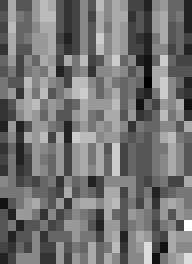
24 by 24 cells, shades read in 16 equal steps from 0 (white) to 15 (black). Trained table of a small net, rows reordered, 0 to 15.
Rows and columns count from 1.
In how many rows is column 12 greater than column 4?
12
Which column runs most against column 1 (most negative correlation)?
5
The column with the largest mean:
1
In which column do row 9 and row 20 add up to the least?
21
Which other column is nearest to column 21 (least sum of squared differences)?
11
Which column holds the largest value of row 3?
24
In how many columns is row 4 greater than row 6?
11
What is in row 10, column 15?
4
